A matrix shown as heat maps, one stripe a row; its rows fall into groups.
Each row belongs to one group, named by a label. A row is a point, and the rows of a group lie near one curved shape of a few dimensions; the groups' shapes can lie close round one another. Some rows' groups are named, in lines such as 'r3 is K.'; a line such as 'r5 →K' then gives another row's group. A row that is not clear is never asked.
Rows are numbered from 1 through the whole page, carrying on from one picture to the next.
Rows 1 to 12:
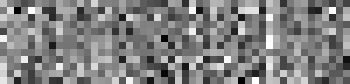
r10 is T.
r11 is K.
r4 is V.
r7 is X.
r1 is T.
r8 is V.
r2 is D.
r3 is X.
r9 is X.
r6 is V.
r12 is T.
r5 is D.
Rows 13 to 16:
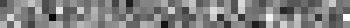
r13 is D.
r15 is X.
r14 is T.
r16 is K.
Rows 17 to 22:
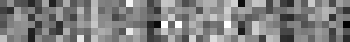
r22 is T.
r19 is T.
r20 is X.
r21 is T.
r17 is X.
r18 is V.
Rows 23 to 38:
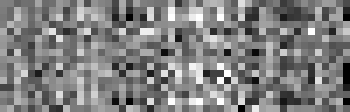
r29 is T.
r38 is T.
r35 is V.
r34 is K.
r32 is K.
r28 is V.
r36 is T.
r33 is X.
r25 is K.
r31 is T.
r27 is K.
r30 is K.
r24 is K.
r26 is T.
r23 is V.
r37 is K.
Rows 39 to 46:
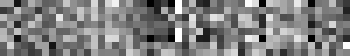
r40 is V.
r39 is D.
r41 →T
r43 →V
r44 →D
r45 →X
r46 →X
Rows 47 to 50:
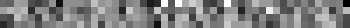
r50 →V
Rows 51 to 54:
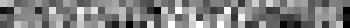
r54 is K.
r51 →T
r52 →V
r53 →V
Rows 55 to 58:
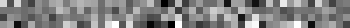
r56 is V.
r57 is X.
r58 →D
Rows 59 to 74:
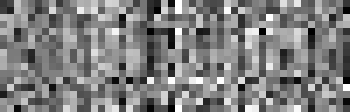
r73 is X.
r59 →V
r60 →V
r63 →D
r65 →D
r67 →T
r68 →X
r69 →D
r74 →D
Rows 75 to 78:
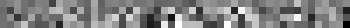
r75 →V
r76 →V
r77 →D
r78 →X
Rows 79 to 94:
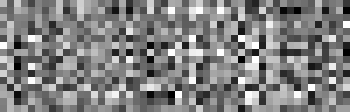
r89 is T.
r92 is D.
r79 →K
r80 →K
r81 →V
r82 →X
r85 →T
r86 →K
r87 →T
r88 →D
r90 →D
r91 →K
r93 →D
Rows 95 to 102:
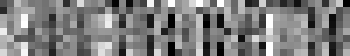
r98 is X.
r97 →X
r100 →T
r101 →X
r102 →X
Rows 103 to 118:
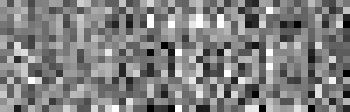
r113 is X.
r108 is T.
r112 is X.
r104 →X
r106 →K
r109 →K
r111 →D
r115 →K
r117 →X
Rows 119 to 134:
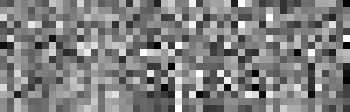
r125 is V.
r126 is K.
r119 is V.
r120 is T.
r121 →V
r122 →D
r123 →V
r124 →X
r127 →T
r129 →K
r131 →K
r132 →D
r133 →V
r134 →V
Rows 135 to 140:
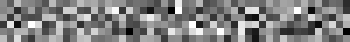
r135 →V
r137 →K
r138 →D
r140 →K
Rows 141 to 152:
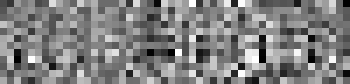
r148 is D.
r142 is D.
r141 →V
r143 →X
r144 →T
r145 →T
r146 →D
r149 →D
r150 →X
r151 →V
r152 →K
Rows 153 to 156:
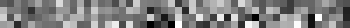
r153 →V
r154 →T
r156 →D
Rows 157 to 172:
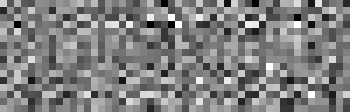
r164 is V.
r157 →K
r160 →D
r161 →K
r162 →V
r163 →D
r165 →D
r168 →T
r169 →T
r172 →T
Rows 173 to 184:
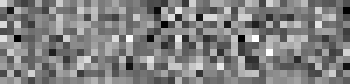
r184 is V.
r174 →V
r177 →V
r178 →T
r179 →V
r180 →X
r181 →K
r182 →K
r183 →D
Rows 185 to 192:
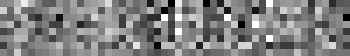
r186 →K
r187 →X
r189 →V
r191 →V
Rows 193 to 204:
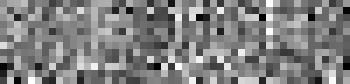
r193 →X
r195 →D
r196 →V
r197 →X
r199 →T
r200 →V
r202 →V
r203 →D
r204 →D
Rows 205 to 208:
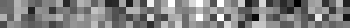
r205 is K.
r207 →K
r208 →X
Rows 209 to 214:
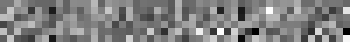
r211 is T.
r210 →X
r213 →K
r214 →X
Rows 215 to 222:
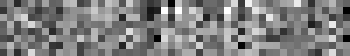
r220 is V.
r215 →D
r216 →X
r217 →X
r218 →D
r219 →X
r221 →T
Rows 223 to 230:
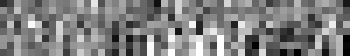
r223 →V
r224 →V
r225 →D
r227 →V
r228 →K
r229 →K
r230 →K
